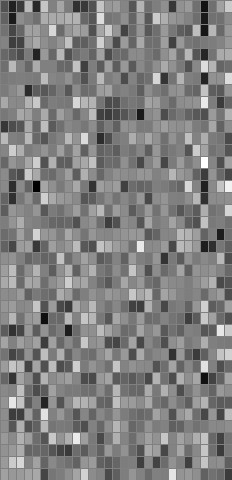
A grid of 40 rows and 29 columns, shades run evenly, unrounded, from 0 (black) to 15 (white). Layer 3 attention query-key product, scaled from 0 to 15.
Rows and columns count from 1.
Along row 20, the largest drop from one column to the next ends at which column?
28
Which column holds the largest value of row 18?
29
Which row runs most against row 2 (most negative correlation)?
39
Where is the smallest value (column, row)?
5, 16
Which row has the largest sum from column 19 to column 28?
37
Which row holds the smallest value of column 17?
26
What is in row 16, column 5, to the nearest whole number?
0
